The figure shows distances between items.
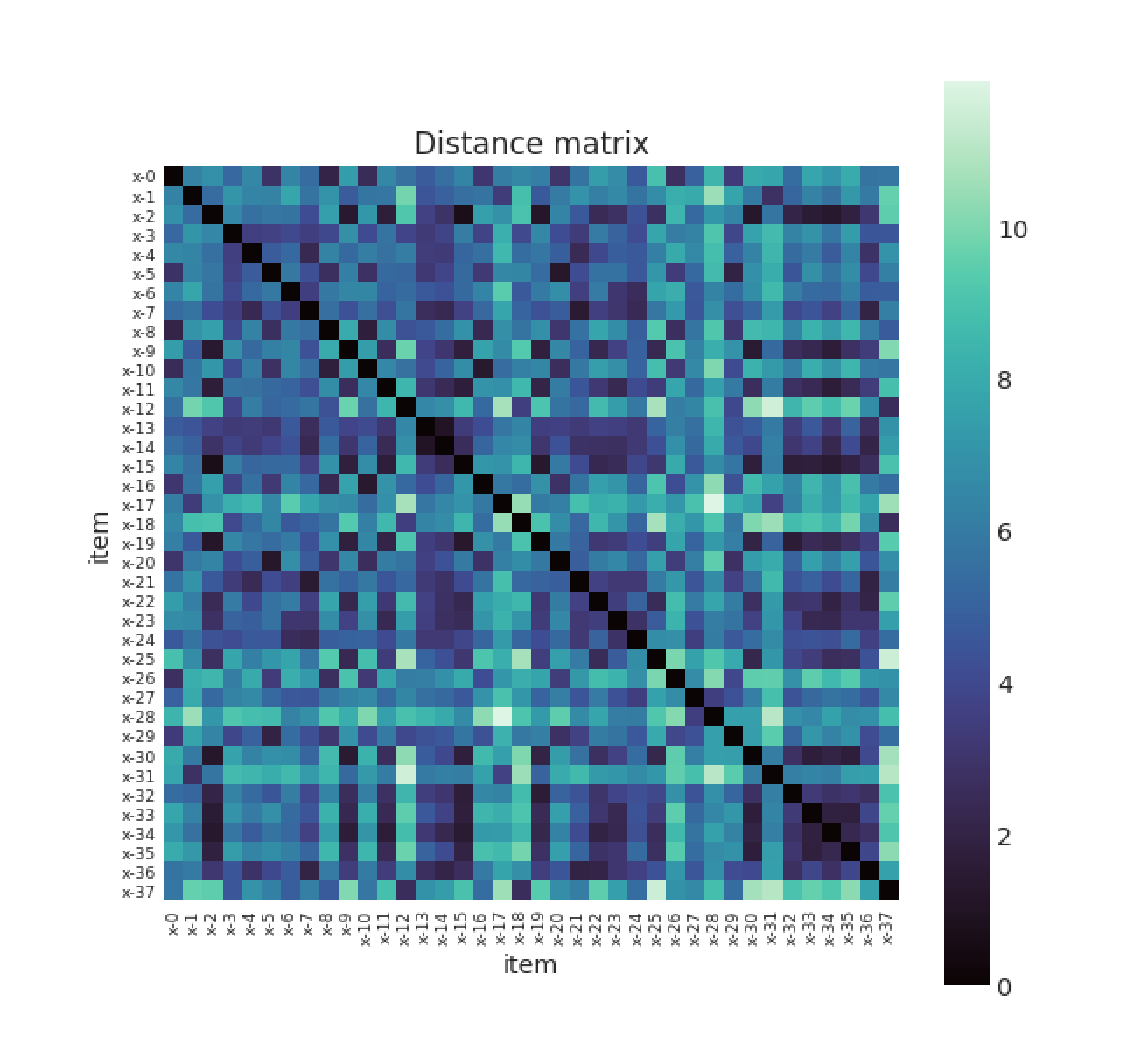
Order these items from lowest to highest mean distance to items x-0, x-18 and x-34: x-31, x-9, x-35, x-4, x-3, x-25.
x-3, x-4, x-9, x-35, x-25, x-31
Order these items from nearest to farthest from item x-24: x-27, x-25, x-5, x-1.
x-27, x-5, x-1, x-25
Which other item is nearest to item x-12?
x-37
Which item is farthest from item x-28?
x-17
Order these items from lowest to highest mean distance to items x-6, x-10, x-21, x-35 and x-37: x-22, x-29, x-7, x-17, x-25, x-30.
x-7, x-29, x-22, x-30, x-25, x-17
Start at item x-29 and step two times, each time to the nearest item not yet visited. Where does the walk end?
x-20
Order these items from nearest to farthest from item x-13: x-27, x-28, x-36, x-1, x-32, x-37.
x-36, x-32, x-1, x-27, x-37, x-28
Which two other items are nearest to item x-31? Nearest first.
x-1, x-17
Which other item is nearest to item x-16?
x-10
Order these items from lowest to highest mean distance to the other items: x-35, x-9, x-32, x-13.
x-13, x-32, x-9, x-35
